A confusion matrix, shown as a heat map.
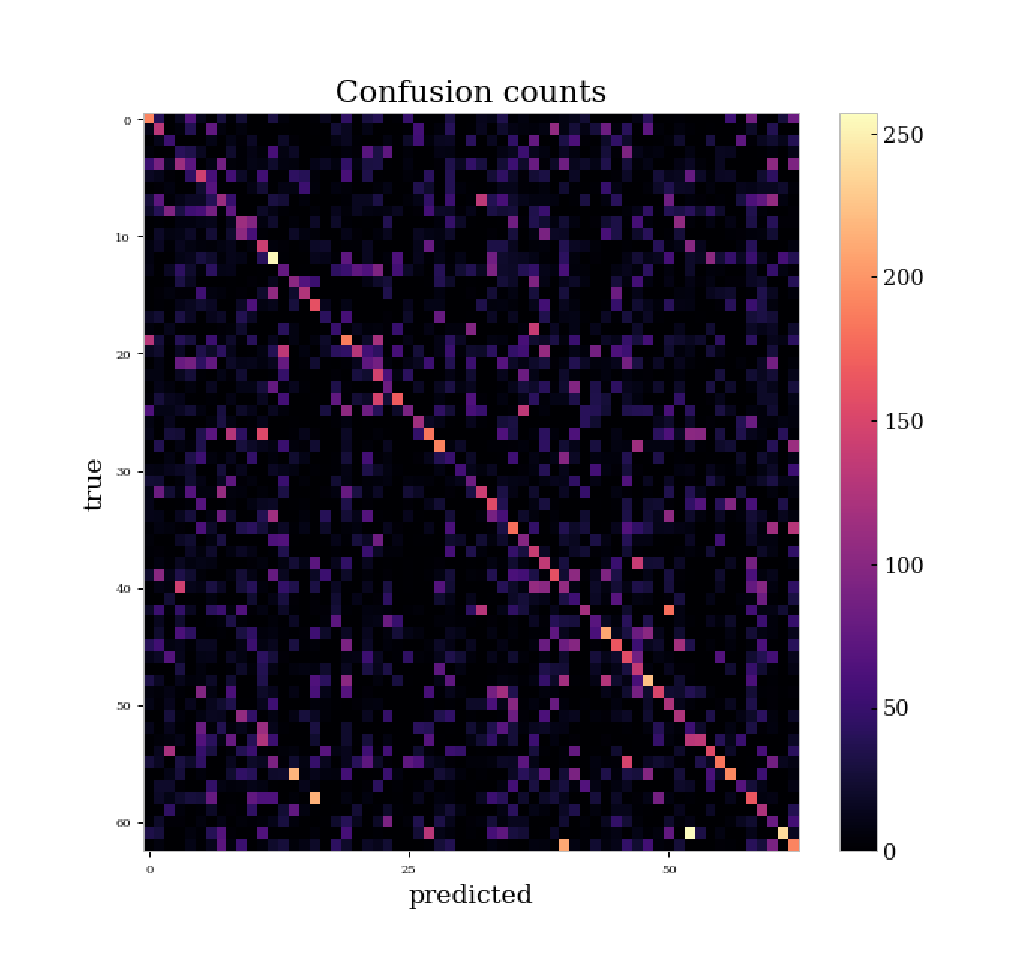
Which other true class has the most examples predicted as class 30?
54
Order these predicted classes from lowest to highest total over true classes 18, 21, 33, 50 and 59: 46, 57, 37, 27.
57, 27, 46, 37
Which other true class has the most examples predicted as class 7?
32
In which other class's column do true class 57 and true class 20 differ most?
13
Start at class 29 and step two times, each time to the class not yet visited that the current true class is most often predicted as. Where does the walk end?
3
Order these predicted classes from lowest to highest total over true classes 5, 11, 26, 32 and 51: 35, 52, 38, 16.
16, 38, 35, 52
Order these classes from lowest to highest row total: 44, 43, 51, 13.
43, 51, 44, 13
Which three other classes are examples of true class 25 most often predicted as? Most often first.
36, 19, 21
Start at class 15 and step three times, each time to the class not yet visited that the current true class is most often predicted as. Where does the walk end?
2
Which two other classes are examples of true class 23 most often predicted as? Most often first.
41, 12
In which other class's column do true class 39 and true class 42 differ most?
50
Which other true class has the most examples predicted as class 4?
21
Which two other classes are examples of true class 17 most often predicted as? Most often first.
28, 19
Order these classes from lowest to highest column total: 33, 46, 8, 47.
8, 33, 47, 46
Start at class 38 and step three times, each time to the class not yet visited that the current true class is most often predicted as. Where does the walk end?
62
